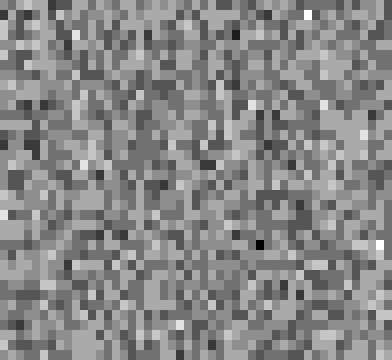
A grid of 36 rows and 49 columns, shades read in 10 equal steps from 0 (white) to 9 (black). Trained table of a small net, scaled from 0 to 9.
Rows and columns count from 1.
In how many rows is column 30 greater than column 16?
13
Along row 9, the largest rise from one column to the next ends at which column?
29
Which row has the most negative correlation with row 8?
10
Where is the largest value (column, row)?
33, 25
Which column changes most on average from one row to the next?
4
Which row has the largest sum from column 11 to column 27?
9
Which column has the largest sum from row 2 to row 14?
30
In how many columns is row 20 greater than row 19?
17
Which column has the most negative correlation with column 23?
26
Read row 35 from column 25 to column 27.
5 4 7
